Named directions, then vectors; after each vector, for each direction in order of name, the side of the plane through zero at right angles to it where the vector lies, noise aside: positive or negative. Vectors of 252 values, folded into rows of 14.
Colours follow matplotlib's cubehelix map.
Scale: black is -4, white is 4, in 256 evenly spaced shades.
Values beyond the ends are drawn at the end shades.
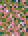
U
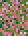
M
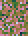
negative, positive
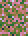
positive, negative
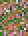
positive, positive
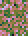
positive, negative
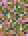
negative, negative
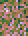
positive, positive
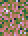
positive, positive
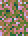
negative, negative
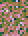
positive, positive
